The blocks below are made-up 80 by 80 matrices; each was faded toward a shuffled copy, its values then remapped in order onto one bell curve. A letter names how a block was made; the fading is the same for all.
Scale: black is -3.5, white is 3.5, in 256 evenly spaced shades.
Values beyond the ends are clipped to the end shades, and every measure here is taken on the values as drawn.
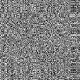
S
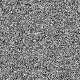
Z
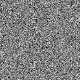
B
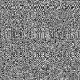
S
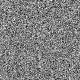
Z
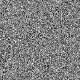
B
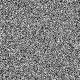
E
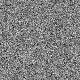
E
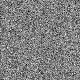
E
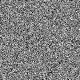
Z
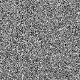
B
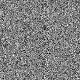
B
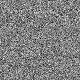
Z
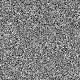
Z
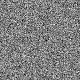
Z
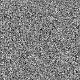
B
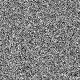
E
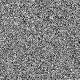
Z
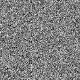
B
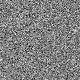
Z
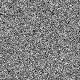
E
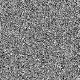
B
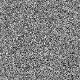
B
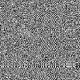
S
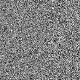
B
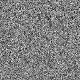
Z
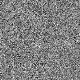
B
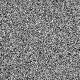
E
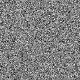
B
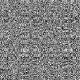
S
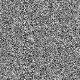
B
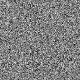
B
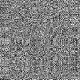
S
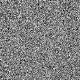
B
